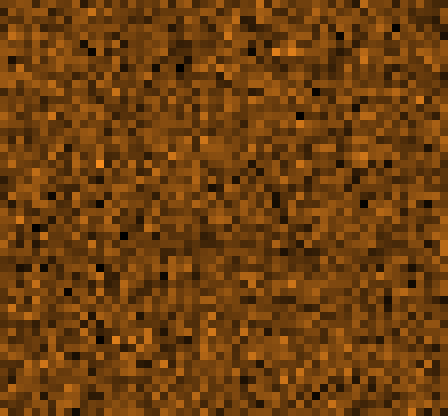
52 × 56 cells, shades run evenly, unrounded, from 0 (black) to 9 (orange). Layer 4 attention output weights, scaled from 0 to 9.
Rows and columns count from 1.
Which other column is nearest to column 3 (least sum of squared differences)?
29
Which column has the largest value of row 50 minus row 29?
5
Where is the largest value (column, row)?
13, 21
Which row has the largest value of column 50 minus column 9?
37
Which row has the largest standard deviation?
7
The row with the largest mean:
45
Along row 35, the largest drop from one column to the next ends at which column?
14
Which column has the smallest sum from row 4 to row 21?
43
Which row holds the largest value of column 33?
1
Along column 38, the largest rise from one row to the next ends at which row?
16
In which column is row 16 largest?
38
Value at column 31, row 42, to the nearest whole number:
7
